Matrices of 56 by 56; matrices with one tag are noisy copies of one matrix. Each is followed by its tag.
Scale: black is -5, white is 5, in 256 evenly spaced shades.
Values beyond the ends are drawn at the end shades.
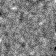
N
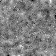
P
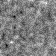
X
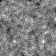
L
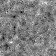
X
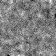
P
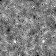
L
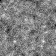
L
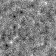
X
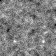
L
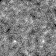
L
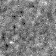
X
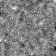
N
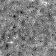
X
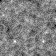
L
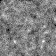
L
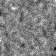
N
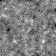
L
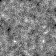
L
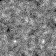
L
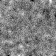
P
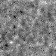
X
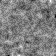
P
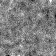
P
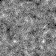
L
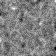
N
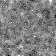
P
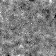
P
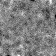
P
